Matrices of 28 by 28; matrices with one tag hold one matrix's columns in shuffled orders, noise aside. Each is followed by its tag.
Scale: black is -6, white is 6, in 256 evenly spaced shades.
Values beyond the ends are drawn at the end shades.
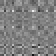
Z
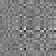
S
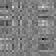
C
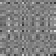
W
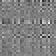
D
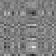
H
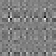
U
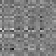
S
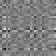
S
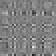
H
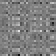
W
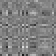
H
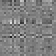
D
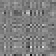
H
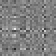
S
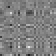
H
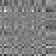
Z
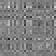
C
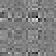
U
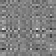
S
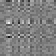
D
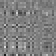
H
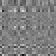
Z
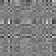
D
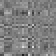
H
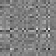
S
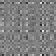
W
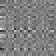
S
